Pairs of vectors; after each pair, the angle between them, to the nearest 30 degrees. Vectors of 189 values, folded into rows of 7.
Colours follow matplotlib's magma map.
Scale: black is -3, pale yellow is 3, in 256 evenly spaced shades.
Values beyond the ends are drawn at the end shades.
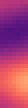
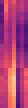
60 degrees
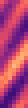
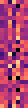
90 degrees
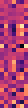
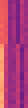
90 degrees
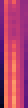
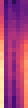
150 degrees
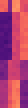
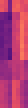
30 degrees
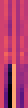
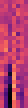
30 degrees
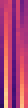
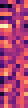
60 degrees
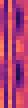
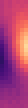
90 degrees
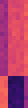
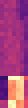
150 degrees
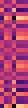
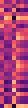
30 degrees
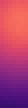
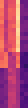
60 degrees
